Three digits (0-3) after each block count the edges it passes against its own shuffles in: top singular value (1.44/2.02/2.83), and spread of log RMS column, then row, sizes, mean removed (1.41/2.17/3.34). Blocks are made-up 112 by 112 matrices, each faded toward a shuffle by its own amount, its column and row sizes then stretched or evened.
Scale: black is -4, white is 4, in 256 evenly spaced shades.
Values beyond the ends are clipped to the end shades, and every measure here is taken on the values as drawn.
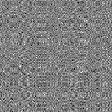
3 1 0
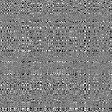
3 2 3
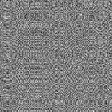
3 2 0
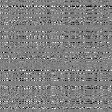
3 0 3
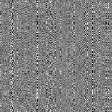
3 3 1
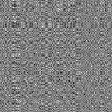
3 2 0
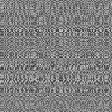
3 0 3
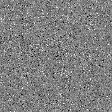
0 1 1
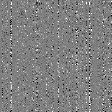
2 3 0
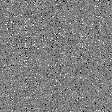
1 1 1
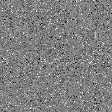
0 1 1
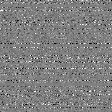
0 0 3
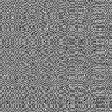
3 0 1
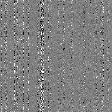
2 3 0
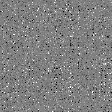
0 2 1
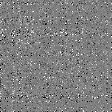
0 2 2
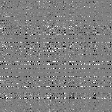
2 2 3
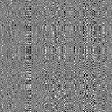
3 3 0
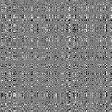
3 3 3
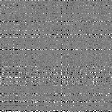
3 2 3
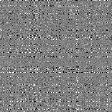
2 2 3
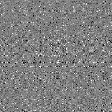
2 1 2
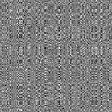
3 3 1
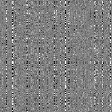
3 3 1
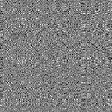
3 1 2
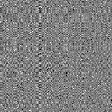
3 2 1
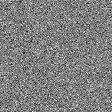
1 0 0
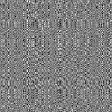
3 3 0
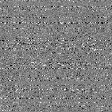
2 0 3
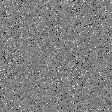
0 1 0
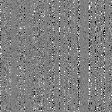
2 3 0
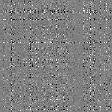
2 3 2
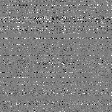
0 1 3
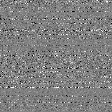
0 0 3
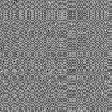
3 0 2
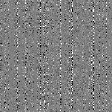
2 3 1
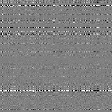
3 1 3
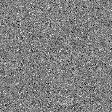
0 1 1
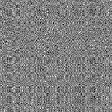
3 1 1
